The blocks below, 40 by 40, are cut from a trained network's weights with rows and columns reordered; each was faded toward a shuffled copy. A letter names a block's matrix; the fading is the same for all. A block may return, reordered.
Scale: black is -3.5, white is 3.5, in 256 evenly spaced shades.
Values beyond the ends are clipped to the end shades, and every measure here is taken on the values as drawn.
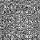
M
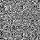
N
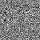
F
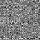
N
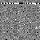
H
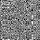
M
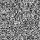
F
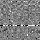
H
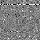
H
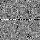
N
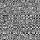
H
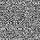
F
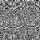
H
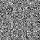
N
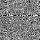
N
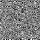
N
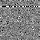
H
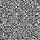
F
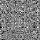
M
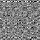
H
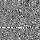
N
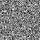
F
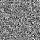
F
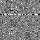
N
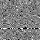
H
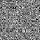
N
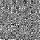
M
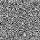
F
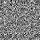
F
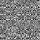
H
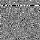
H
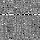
H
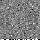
H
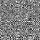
H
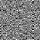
M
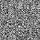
F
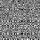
H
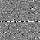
H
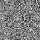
F
